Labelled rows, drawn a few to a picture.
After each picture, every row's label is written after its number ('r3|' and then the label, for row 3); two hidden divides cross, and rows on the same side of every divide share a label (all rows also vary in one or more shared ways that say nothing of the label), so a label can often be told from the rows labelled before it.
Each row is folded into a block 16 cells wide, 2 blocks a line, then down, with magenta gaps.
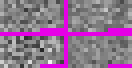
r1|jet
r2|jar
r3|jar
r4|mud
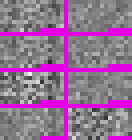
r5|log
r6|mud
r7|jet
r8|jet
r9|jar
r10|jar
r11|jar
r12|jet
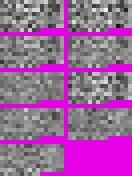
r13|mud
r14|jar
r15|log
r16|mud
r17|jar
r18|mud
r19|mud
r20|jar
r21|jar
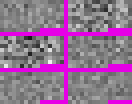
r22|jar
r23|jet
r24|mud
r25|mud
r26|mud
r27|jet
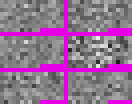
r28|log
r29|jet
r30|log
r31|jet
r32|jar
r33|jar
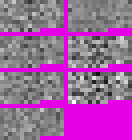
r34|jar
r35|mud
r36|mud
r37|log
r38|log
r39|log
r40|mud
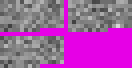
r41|mud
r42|mud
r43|mud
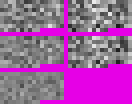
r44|jar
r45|log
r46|mud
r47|log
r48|mud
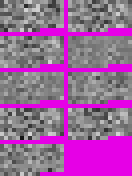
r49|mud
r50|jar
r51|mud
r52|jet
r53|log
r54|log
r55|jar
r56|jar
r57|jet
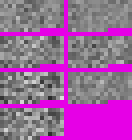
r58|jet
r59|jet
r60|mud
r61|jet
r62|log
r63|mud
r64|jar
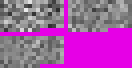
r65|jar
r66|jet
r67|mud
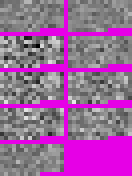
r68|log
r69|jar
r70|log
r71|jet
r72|jet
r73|jar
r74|log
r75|log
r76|jet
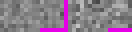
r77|log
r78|jar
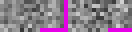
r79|jar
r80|log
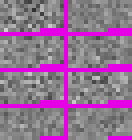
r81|jar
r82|jar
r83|mud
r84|mud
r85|jet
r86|jet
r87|jar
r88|mud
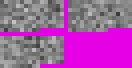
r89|mud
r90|jet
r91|mud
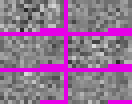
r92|jet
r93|mud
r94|jar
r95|jar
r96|log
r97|mud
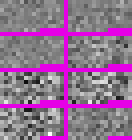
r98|jet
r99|log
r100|jet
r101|jar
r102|jet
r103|mud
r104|mud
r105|jet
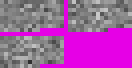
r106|jet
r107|jar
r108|log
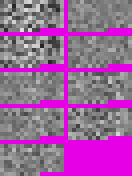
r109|mud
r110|mud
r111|mud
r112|log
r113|jar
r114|mud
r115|jar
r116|mud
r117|log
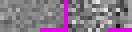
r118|mud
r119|jet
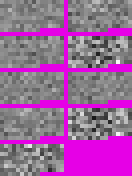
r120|jar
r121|log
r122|log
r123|mud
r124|log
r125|jar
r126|log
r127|jar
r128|jet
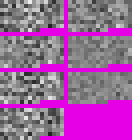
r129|jar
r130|jar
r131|log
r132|jar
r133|jar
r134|jet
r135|log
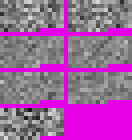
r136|jar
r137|jet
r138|jet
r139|jet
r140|jet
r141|jar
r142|log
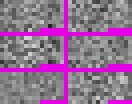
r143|log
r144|jet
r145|log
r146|mud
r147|jar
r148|jet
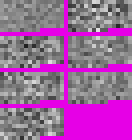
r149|log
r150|jar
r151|jar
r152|log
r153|mud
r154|mud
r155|jar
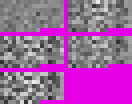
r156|mud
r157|jar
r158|jar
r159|mud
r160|mud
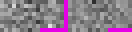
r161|log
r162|jar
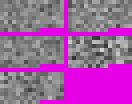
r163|log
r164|jar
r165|mud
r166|log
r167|log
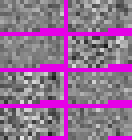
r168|mud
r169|mud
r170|mud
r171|log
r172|mud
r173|log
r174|jet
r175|jet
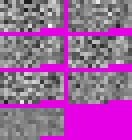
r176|mud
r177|jet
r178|jet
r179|jet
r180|mud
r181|jar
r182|jar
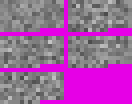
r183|log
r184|mud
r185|log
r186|jar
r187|jet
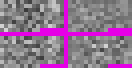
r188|jet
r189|mud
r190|log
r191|jar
